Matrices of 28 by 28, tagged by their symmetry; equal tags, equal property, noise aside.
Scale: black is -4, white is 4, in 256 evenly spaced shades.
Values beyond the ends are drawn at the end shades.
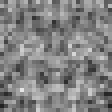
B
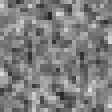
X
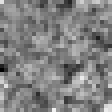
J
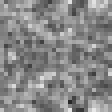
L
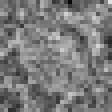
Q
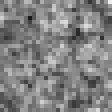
Q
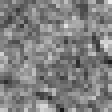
J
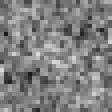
X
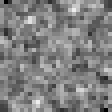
X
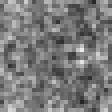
L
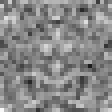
B
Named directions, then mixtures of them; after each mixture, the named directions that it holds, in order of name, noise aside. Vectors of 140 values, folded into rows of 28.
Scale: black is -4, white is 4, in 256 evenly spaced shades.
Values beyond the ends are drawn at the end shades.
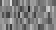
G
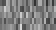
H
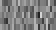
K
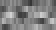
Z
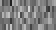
G.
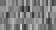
G, H, K.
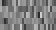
H, K.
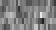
K, Z.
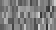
G, K.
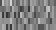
G.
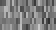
H.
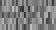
G, H.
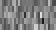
H, K, Z.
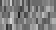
G, Z.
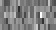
K, Z.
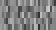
G, K.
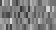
G.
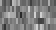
G, K, Z.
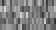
H, Z.
